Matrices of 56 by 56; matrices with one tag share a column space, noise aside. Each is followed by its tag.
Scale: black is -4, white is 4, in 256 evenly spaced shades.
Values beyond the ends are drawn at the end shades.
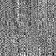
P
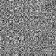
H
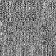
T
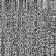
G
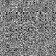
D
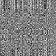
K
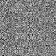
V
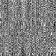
P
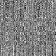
T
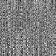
G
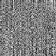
G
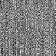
G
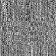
T
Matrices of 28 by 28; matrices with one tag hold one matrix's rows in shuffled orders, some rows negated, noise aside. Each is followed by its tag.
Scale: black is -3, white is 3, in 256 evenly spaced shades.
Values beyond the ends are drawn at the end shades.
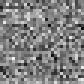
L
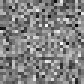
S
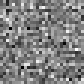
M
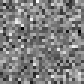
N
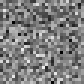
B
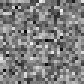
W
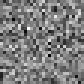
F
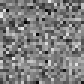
M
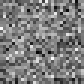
S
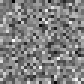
F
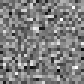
W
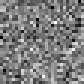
N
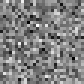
W
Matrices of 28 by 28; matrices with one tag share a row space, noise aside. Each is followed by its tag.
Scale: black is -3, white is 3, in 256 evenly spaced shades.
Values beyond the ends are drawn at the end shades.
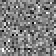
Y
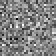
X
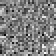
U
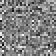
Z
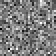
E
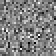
Y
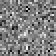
U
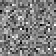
E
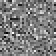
E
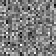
Y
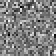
Y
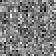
U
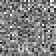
U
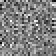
X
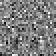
E
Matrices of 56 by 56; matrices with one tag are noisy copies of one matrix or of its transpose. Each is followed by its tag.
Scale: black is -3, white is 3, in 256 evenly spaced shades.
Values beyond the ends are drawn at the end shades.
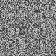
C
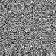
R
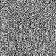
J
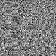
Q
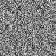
R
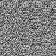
J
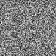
Q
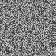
R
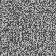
J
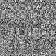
C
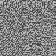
J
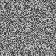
R
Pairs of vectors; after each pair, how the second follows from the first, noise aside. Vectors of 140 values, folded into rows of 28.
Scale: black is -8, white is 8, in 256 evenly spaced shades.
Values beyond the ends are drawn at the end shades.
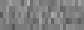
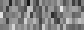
negated, scaled up.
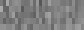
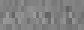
negated, partly zeroed.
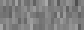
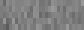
reversed, shrunk.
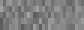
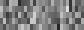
wrapped around, scaled up.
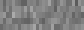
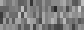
wrapped around, scaled up.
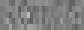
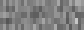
wrapped around.
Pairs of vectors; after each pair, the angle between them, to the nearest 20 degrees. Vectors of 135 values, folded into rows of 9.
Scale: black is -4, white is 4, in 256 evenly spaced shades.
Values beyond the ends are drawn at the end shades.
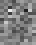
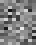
140 degrees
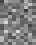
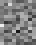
120 degrees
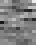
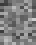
120 degrees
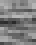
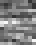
160 degrees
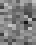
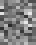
140 degrees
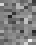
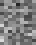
120 degrees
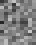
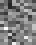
80 degrees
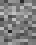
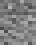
120 degrees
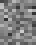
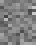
140 degrees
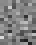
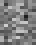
80 degrees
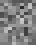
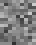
140 degrees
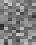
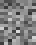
140 degrees
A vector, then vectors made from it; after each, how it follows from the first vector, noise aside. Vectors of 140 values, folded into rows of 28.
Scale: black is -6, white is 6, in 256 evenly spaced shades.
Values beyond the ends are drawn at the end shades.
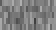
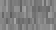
reversed, shrunk.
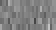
partly zeroed.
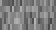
negated.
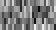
reversed, scaled up.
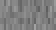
reversed, shrunk.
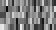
wrapped around, negated, scaled up.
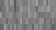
wrapped around, shrunk.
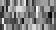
wrapped around, negated, scaled up.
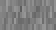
reversed, shrunk.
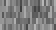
reversed.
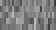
negated.
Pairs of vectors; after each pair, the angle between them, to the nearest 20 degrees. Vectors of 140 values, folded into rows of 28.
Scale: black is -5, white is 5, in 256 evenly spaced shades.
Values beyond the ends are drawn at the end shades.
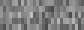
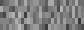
60 degrees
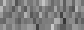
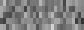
40 degrees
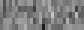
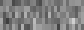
100 degrees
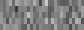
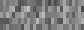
100 degrees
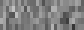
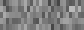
100 degrees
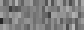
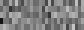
20 degrees
